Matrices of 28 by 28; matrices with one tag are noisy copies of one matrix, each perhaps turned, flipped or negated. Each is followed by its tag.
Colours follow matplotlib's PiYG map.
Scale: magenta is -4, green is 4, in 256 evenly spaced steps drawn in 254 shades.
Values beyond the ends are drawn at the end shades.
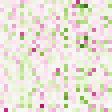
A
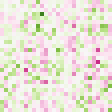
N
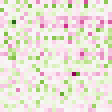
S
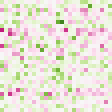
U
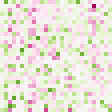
U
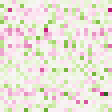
U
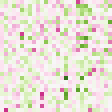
A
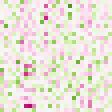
A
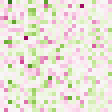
U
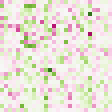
A
